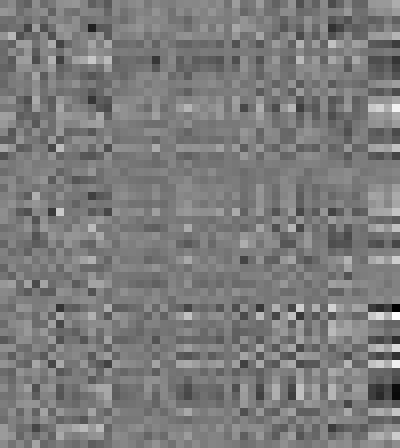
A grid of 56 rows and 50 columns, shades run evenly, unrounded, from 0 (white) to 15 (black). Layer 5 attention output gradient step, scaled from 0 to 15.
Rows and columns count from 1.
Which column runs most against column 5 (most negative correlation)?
13
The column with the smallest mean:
50
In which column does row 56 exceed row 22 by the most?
12
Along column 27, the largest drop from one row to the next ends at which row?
46
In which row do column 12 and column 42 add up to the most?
4
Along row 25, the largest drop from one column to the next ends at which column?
5
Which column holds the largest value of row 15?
42
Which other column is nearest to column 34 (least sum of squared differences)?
39
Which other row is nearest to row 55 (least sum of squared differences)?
44
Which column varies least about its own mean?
29
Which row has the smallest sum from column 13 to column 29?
19
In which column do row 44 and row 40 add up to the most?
38
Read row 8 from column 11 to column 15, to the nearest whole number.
5 3 6 4 9
